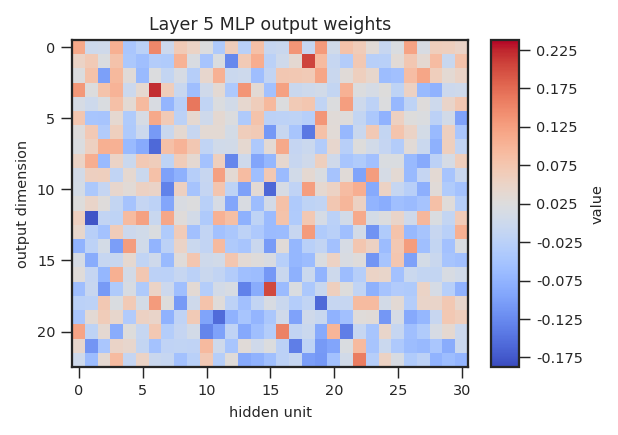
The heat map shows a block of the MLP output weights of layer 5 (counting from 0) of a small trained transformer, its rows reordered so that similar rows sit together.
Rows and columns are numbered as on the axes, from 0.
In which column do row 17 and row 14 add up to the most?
4
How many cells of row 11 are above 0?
14
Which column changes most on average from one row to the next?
15
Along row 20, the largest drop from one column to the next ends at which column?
21
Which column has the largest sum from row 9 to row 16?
11
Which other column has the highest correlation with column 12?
27
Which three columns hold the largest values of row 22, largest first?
22, 3, 10
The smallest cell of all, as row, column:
12, 1
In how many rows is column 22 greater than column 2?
17
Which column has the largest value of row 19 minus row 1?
5
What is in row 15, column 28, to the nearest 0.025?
0
